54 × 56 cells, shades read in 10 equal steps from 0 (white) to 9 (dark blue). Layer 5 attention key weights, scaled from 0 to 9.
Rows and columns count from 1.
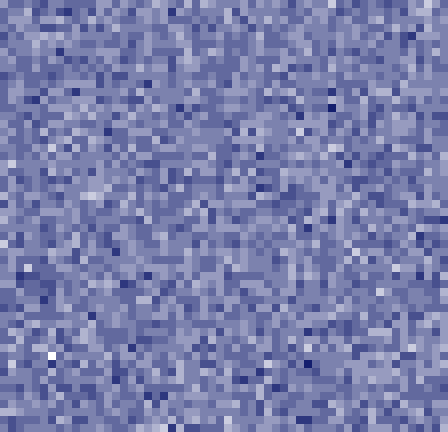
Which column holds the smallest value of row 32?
45
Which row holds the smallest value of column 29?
53
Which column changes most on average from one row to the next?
7
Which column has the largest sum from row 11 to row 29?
22
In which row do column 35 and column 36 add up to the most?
49
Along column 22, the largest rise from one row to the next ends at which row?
54
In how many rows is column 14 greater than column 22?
15
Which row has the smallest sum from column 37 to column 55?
43
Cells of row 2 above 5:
21
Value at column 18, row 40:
5
